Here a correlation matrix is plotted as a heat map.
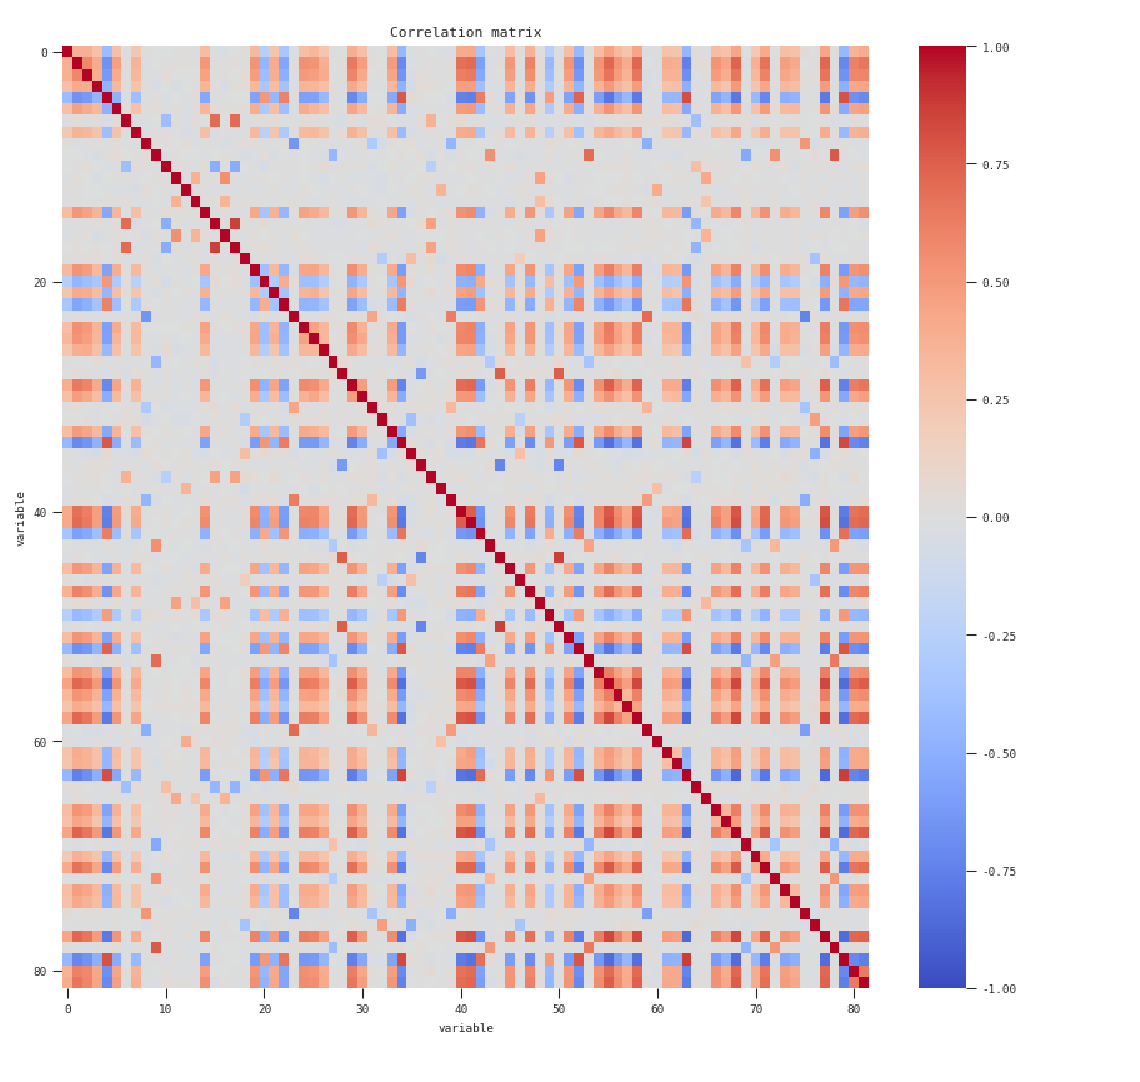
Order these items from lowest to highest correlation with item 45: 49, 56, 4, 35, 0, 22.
4, 22, 49, 35, 0, 56
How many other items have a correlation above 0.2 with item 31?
3
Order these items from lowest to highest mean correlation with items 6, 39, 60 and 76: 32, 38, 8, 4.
8, 4, 38, 32
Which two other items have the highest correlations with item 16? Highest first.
11, 48
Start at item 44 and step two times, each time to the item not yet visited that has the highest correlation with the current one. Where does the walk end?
28
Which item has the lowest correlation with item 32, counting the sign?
35
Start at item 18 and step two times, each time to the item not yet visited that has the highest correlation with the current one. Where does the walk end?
46
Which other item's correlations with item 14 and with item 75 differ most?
23
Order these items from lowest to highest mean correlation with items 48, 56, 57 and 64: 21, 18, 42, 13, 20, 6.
42, 20, 6, 18, 13, 21
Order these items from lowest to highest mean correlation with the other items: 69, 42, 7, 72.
42, 69, 72, 7
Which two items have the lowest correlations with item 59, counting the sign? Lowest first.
75, 8
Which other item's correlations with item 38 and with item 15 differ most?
17
